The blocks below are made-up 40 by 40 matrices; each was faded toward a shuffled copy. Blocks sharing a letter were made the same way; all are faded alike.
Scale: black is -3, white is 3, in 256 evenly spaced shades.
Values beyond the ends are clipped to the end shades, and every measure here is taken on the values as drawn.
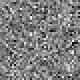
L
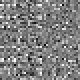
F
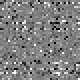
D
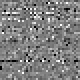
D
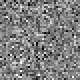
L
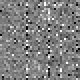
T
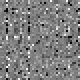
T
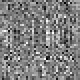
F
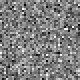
L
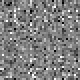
T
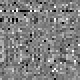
D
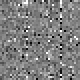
T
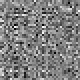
F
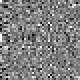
F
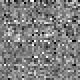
F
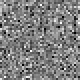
L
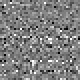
D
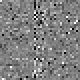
T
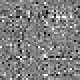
D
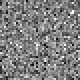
L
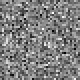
L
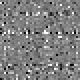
D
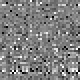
D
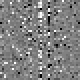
T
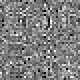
F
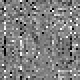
T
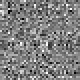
F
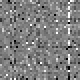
T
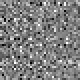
F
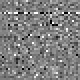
D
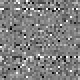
D
